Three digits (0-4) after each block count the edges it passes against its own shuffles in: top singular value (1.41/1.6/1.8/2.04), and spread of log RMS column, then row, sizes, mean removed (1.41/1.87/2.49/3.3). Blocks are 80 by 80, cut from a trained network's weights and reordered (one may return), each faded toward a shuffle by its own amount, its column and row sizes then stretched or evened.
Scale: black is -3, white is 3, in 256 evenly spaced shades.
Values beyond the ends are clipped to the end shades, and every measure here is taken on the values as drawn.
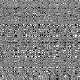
3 3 4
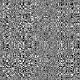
4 4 3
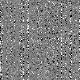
0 4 1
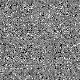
0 1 2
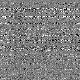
1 0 4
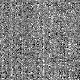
1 1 1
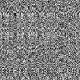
4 2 1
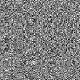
3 2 0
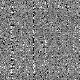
1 3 0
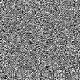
3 1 0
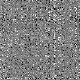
0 3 3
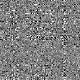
2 2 3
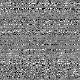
3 1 4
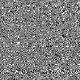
1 2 3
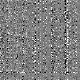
2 4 2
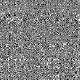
1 2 3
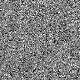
0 1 1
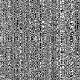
3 3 0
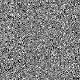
0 2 0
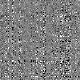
0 4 3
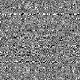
3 1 3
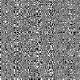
4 4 2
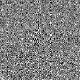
3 3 2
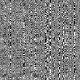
4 4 0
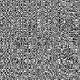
4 3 2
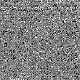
0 1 2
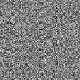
4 2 0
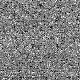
0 0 0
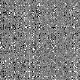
0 3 2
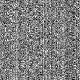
2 1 0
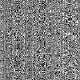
2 3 1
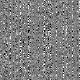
0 4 0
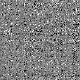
0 3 2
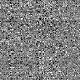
1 2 1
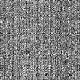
3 0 1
